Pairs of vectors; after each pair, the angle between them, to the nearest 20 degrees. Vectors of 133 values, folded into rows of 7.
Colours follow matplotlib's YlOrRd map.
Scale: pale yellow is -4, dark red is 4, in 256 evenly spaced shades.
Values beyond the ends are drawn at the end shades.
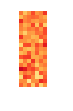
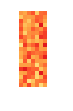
40 degrees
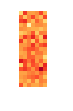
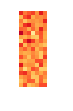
120 degrees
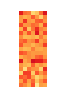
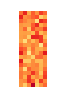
80 degrees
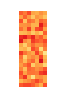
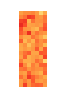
100 degrees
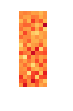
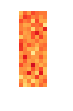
140 degrees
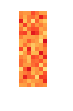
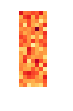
80 degrees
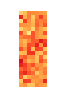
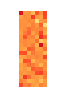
120 degrees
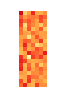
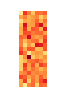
160 degrees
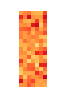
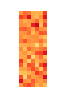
20 degrees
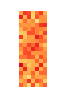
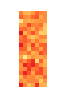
100 degrees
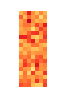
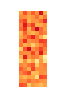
100 degrees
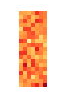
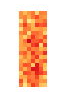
100 degrees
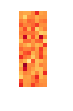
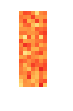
120 degrees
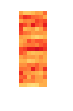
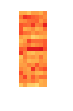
20 degrees
